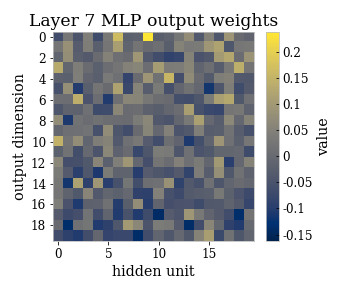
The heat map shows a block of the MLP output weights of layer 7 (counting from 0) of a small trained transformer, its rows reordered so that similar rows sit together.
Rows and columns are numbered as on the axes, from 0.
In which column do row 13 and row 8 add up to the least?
1
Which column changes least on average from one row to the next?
3
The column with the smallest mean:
12
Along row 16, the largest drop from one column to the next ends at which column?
9
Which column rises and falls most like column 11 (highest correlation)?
2
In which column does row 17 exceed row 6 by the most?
13
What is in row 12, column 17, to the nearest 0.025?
-0.1
